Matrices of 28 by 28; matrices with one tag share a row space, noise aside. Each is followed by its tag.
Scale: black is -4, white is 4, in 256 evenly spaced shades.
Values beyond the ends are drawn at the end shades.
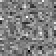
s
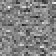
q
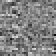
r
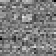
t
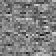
q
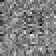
s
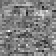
q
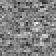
q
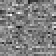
r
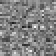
t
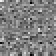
s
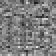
q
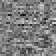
q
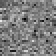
t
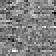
r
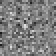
s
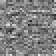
r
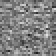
q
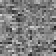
r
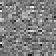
s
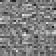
t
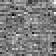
r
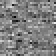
r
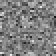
s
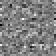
s
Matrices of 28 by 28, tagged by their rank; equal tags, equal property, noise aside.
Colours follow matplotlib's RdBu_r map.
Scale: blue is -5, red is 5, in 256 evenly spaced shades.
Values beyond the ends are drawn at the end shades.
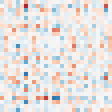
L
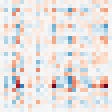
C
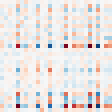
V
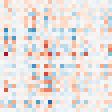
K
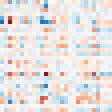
K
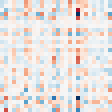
C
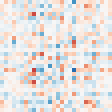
L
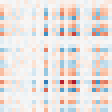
V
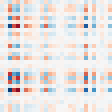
V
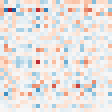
L
